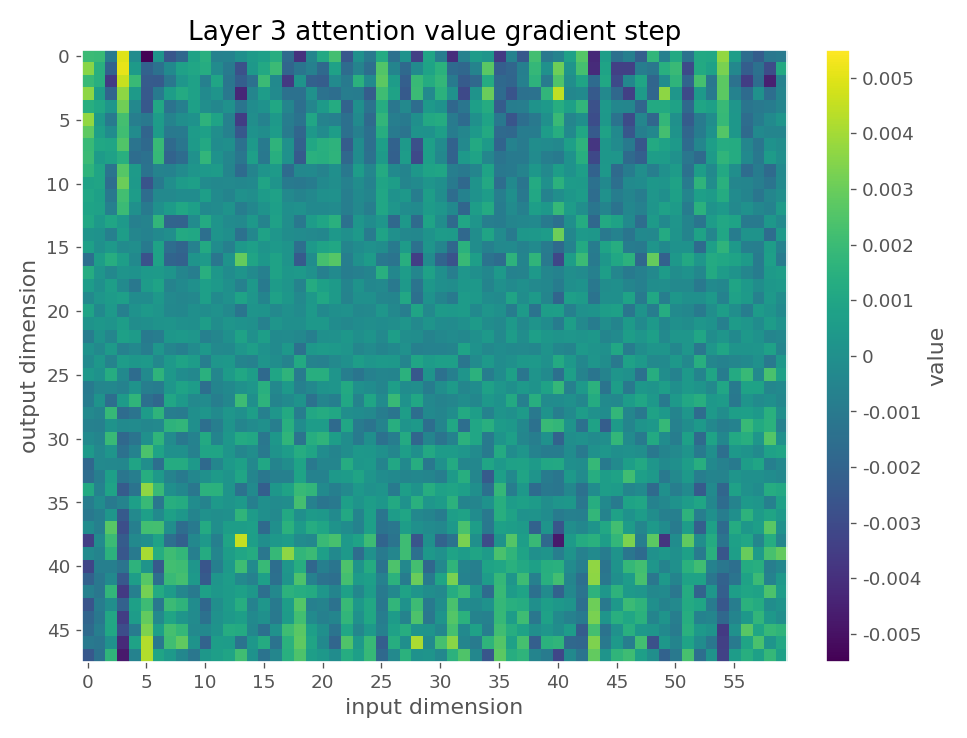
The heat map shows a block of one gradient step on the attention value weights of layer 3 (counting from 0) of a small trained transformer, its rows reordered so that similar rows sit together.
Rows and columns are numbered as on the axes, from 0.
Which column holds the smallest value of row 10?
5
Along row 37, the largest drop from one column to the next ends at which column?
3
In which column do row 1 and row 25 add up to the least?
43
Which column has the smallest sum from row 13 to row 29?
28
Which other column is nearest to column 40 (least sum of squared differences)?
34
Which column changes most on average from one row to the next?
40
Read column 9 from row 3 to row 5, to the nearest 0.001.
0.001 0.001 0
